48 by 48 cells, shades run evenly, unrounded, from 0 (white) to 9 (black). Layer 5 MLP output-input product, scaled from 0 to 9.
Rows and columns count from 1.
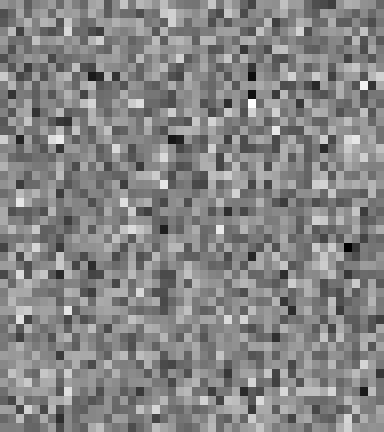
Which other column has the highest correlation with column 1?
45
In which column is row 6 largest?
31
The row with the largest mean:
11
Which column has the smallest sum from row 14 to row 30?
27
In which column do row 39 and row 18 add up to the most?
17
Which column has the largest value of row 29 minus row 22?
3
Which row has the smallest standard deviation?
39
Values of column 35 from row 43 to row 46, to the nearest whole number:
7 4 4 6
